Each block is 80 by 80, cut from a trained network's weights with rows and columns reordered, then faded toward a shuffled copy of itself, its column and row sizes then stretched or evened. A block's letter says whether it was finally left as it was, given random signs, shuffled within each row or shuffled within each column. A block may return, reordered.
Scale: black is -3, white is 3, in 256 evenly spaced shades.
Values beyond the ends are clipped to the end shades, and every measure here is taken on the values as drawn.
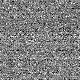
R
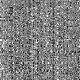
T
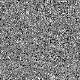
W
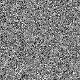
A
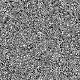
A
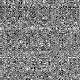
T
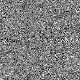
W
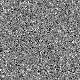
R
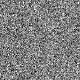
W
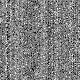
A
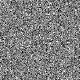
A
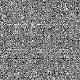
T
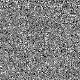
W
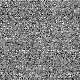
R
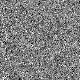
A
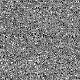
W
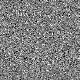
R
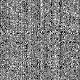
T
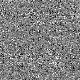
W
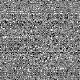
T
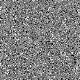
W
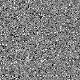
W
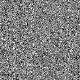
A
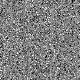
A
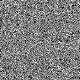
W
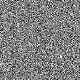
T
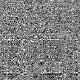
T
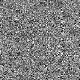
T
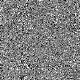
W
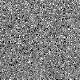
W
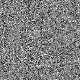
W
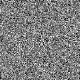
W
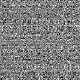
T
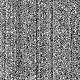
A
